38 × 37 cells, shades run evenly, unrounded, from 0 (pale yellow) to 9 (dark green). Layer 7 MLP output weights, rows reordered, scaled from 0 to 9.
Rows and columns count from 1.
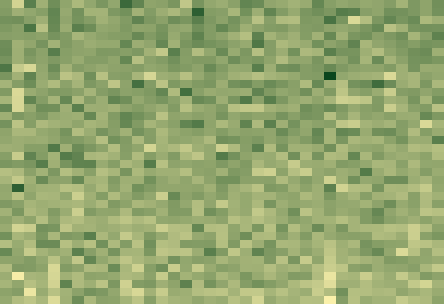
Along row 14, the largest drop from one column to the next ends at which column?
2
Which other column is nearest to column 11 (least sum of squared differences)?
27
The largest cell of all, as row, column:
10, 28
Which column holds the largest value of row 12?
16
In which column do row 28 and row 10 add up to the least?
13
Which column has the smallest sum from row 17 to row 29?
14
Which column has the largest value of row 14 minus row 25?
7
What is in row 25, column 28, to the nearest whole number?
5
